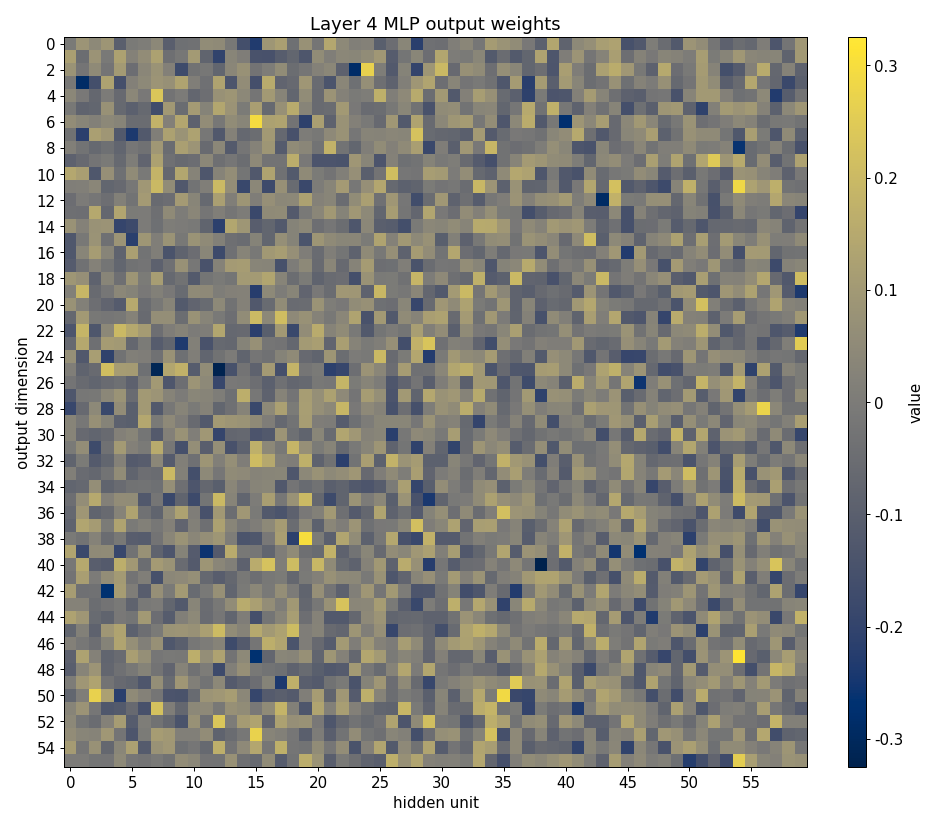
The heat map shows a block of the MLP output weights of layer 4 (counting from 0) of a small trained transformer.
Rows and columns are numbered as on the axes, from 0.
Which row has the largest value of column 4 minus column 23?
2
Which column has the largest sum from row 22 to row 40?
19
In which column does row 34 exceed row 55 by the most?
50
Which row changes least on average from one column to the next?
14
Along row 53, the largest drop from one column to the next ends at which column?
35
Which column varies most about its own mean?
15
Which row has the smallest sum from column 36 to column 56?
13
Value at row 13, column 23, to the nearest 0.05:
0.1
